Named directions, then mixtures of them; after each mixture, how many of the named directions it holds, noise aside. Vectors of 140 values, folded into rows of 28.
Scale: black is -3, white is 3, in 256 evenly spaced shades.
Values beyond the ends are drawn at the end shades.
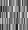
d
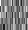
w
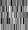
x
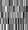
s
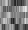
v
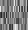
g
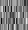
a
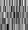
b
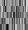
two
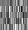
two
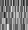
one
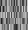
two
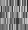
three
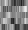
one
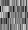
four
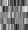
two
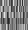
four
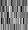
one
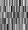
one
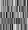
three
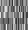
four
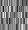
four
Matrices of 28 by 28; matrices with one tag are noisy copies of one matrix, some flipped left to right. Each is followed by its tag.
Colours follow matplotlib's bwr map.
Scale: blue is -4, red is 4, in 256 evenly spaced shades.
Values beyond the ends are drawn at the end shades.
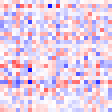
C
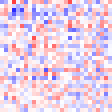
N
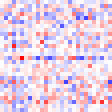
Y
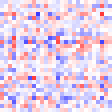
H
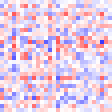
H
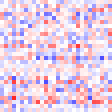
Y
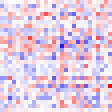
H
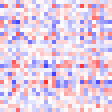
C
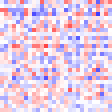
N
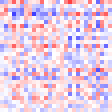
N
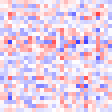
H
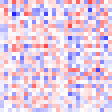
N
